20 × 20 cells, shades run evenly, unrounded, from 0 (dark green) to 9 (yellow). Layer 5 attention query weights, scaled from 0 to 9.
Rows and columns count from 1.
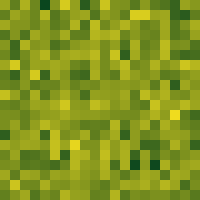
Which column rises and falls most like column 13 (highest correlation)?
20
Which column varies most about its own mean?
18
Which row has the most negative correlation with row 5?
7
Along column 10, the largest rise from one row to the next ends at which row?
3
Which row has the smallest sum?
17
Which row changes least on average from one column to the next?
12
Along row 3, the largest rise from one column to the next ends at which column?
10
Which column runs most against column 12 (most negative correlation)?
13
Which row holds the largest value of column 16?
11
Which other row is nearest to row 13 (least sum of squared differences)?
19
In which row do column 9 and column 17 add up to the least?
1
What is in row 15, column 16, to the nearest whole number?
2
